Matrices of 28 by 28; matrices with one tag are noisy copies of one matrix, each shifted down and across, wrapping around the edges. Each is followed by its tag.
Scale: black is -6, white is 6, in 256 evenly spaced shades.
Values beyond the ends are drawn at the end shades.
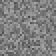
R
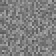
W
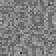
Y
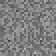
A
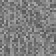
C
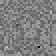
A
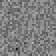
W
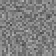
A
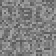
Y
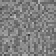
A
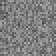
W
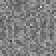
C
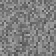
W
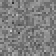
R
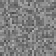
R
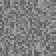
C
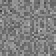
C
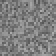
R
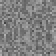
C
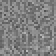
C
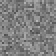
R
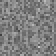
C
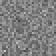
C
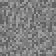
W
